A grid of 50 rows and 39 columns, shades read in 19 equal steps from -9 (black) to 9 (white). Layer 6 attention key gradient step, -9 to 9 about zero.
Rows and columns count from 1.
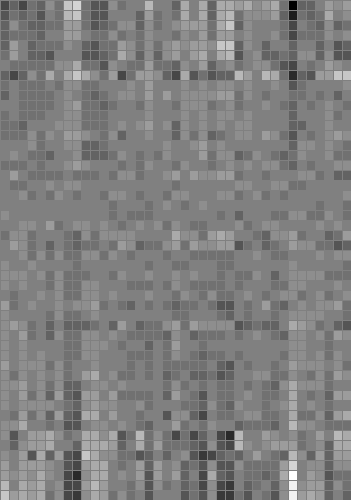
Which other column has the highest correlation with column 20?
2
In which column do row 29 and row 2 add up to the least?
33
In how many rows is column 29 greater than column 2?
19
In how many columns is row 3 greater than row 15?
13
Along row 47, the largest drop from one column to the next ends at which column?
34
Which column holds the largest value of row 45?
27
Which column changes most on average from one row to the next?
38
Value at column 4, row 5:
-2
